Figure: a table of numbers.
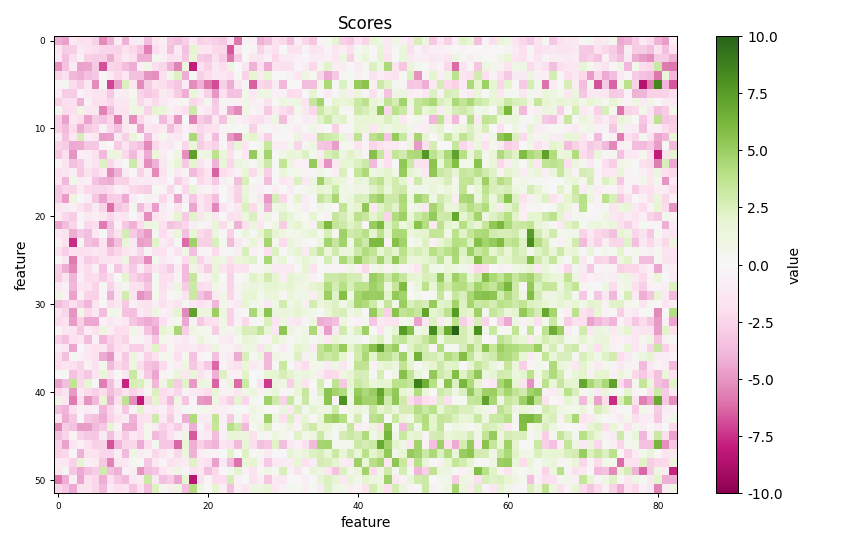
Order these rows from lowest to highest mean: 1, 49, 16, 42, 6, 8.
1, 6, 49, 8, 16, 42
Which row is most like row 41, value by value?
29
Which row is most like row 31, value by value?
13
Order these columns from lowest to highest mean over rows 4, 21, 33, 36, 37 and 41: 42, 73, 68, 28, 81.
81, 73, 28, 68, 42
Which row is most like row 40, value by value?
35
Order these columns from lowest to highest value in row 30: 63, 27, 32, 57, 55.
27, 32, 63, 57, 55
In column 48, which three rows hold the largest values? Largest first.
39, 36, 21
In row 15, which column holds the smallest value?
21
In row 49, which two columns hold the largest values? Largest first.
56, 41
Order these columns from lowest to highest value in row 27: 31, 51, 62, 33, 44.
33, 31, 44, 62, 51
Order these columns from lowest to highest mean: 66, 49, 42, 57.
66, 49, 42, 57
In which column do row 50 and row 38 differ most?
18
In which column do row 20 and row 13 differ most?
62
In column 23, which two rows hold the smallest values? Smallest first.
1, 2
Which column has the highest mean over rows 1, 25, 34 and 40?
43
